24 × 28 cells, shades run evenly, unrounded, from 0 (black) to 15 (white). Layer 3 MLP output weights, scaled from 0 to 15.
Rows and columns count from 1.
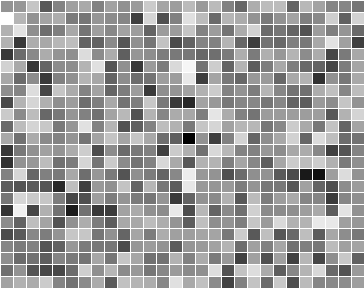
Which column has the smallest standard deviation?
21
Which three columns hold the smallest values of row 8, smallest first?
12, 4, 9
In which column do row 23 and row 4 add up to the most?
25
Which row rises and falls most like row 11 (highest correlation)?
14
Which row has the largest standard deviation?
18
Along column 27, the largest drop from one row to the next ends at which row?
23
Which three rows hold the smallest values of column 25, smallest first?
15, 7, 22
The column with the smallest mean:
5
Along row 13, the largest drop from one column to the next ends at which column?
8
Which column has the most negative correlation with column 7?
27
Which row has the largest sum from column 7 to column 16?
24
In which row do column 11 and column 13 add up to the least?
2
